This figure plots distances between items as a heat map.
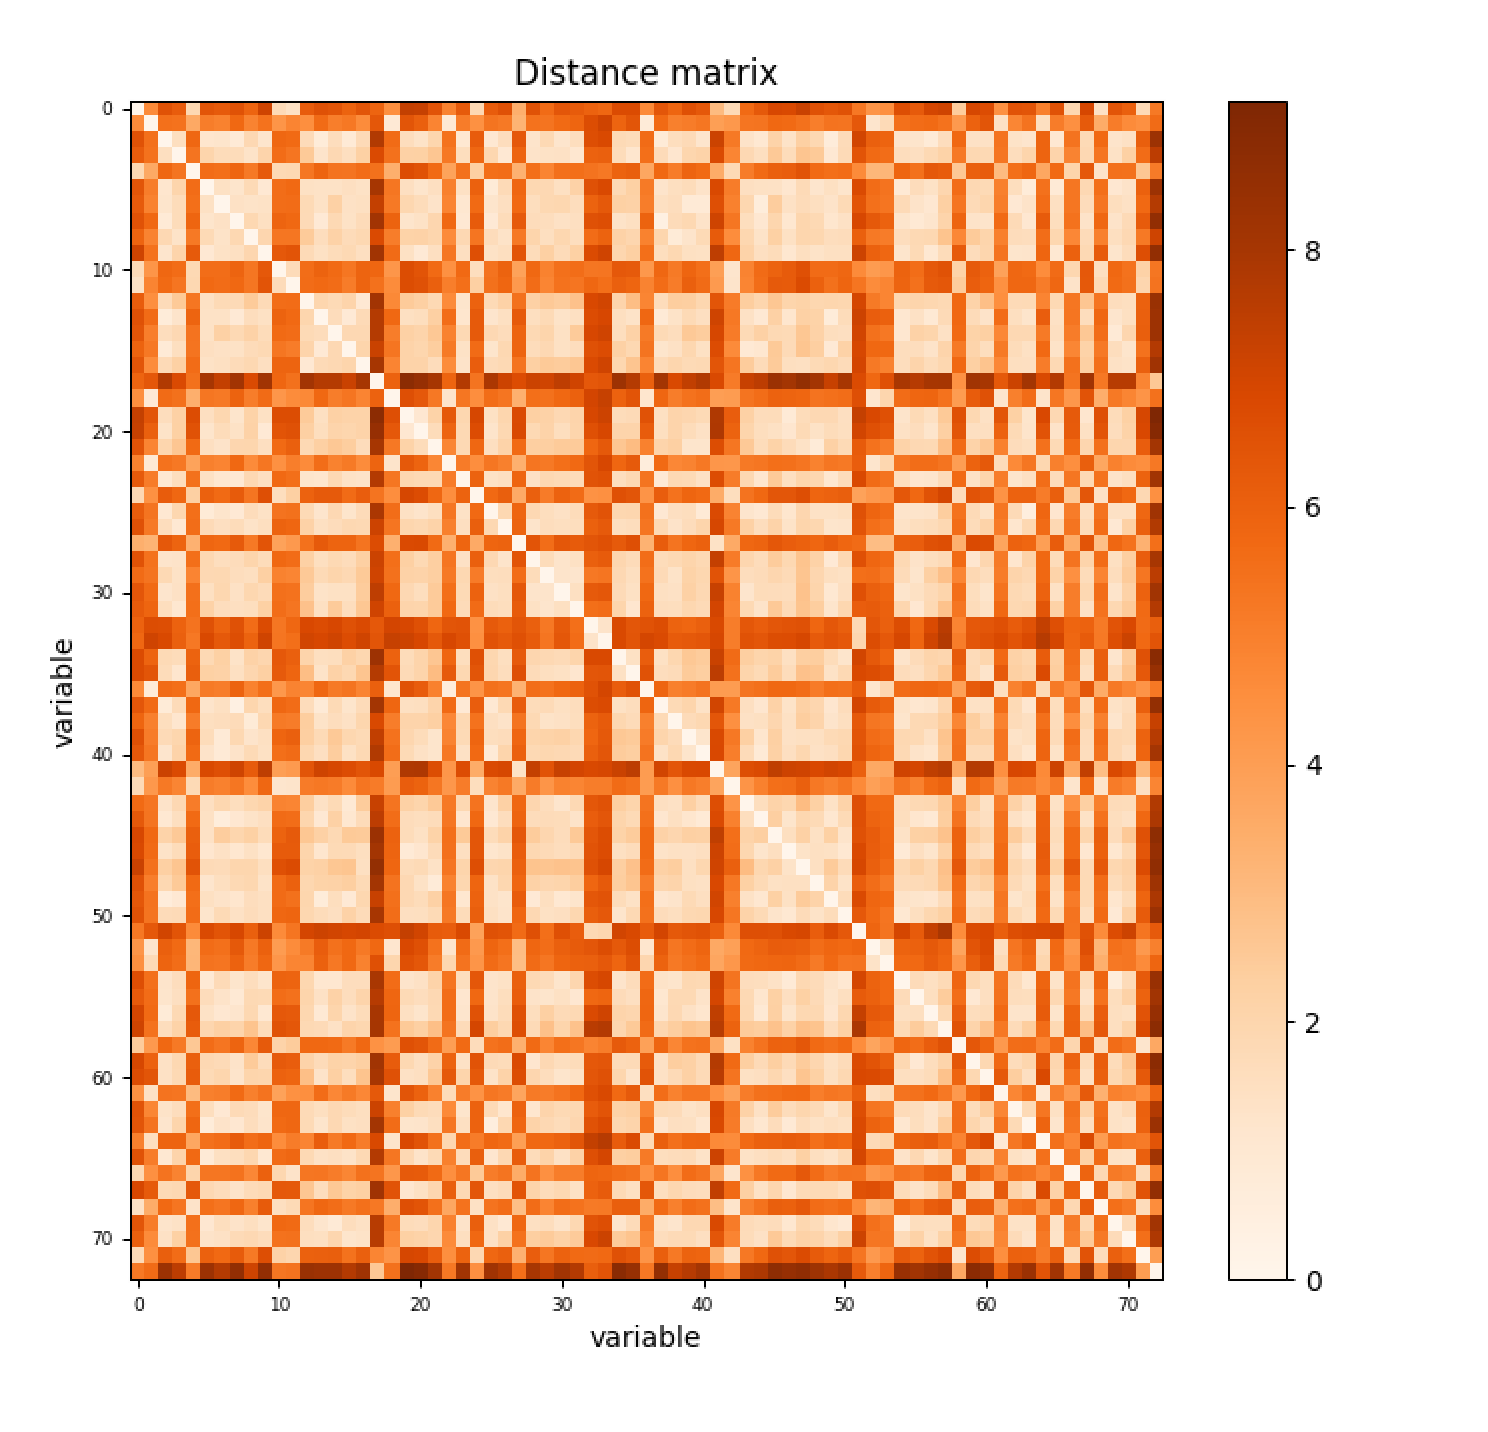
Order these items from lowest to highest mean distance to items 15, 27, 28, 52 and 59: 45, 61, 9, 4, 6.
6, 9, 45, 61, 4
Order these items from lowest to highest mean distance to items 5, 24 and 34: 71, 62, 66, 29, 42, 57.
29, 62, 57, 42, 66, 71
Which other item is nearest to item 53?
52
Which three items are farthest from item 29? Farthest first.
72, 17, 41
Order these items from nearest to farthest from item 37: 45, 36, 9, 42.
9, 45, 42, 36
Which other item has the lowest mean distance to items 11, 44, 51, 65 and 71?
42
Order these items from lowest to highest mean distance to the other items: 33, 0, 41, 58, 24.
58, 24, 0, 41, 33
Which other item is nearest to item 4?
68
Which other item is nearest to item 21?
48
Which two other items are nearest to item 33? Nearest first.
32, 51
